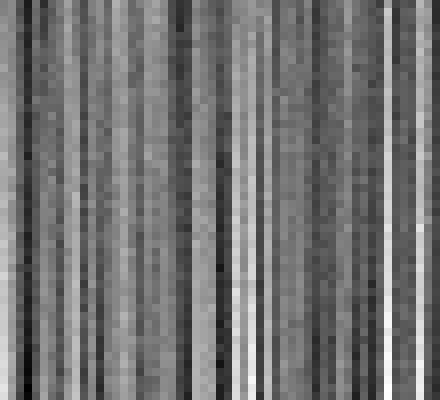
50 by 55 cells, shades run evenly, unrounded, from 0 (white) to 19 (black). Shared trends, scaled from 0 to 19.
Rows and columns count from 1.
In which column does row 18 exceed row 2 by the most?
33
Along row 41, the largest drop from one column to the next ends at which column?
49
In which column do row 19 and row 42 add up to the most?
4
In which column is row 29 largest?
28
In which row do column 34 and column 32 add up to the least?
48
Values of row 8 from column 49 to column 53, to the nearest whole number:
5 15 12 12 6
